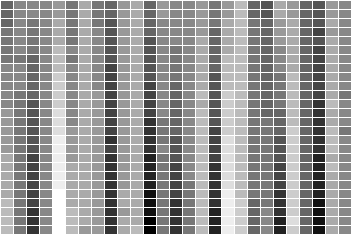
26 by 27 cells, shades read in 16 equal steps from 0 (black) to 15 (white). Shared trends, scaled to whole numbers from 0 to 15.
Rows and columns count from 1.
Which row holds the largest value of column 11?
26
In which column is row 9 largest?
5
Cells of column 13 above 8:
2
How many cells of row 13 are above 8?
11
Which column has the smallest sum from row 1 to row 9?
25
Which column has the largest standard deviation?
22
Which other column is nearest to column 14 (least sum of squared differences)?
3
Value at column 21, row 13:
6
